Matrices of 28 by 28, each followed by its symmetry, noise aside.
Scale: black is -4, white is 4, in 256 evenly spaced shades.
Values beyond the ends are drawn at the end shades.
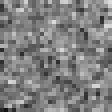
antisymmetric.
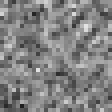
symmetric across the other diagonal.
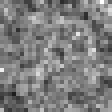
symmetric across the other diagonal.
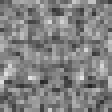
mirrored left to right.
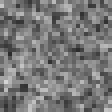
symmetric across the other diagonal.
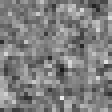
antisymmetric.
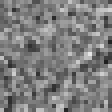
antisymmetric.
